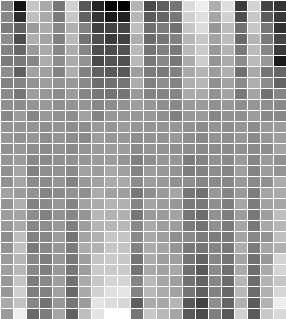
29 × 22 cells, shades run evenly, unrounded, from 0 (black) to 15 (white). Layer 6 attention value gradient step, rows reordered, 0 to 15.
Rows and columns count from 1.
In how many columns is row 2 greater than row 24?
9
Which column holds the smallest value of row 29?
16
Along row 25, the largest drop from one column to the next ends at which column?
11
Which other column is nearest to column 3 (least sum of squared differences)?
17
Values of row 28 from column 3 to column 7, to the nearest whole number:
8 7 9 7 9
